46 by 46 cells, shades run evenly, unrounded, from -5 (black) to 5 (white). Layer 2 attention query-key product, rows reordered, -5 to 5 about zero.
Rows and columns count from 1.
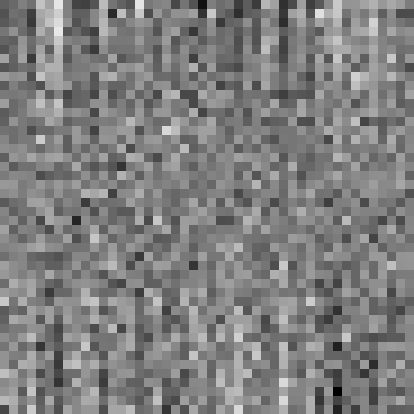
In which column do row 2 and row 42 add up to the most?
36
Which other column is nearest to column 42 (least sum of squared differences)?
12
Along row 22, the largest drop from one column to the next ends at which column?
13
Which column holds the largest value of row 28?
27
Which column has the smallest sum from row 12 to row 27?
32
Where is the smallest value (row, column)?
44, 38
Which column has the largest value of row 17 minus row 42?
21
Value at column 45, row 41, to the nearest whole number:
2
